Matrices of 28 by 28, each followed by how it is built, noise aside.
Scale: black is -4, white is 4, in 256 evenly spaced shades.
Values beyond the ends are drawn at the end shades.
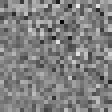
upper triangular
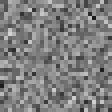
noise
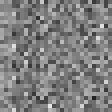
repeating rows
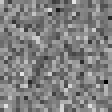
noise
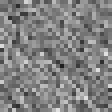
Toeplitz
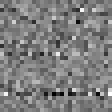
uneven rows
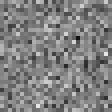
repeating rows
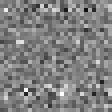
uneven rows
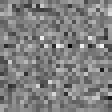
uneven rows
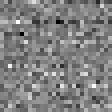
uneven rows
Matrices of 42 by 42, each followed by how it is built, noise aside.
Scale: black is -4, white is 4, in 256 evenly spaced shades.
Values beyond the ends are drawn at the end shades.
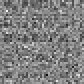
blocks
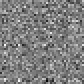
low rank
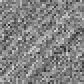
Hankel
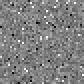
sparse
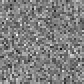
noise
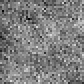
smooth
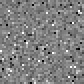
sparse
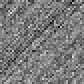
Hankel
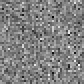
uneven columns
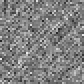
Hankel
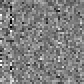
uneven columns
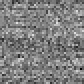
blocks
